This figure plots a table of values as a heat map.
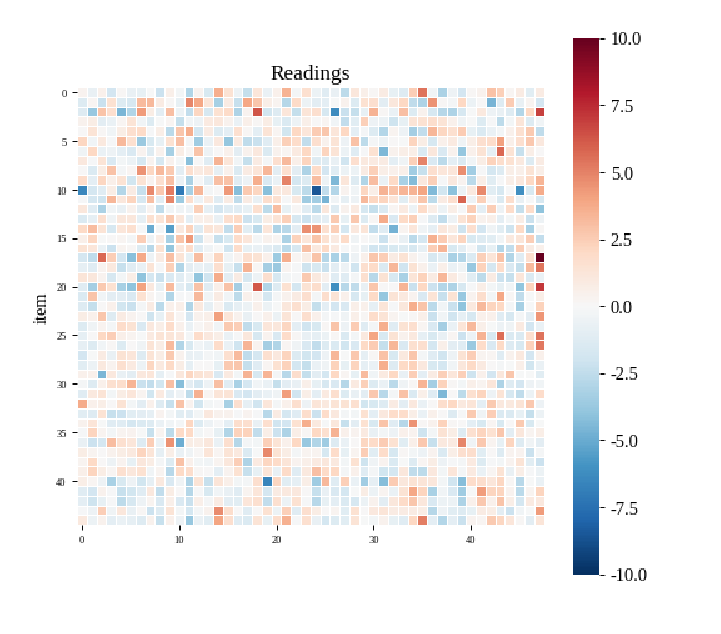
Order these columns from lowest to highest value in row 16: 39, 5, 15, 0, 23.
15, 39, 5, 0, 23
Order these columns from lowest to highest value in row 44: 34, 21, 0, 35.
0, 34, 21, 35
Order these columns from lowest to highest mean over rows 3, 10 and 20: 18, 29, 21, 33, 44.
44, 21, 29, 33, 18
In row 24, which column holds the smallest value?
37
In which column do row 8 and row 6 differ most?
39
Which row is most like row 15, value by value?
4
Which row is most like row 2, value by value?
20
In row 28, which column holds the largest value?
31
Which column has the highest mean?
47
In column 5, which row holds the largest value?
30
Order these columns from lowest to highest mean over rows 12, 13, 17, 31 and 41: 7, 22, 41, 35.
22, 7, 35, 41
